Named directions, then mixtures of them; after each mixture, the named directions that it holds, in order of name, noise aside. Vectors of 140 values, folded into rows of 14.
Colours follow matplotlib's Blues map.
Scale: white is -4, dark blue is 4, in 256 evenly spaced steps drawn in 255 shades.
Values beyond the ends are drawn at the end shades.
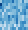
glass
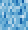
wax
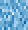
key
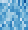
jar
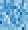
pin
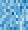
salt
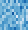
salt.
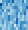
glass.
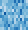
key, salt, wax.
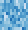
pin, wax.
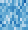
jar, pin.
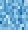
pin, wax.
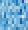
wax.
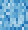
glass, pin, salt.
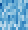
glass.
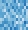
key, salt.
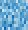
key.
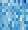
jar, salt.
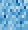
key, salt, wax.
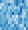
glass, salt, wax.
